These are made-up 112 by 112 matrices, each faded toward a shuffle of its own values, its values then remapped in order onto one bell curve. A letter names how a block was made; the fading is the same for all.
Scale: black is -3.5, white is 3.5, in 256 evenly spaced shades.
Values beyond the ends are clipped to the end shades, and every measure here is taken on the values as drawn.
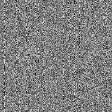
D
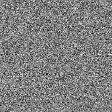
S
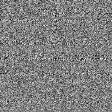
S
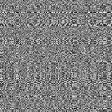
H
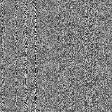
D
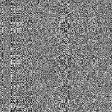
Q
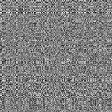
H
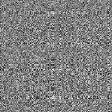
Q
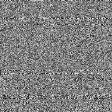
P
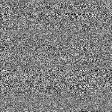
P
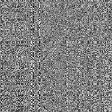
Q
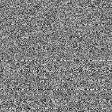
P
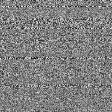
P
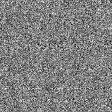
S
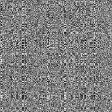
Q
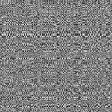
H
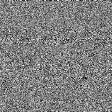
S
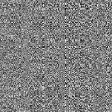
Q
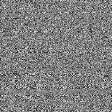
P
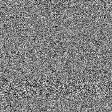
S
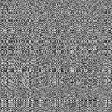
H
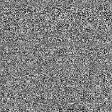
P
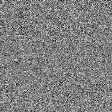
S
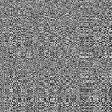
H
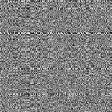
H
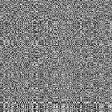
H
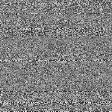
P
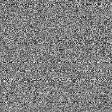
P
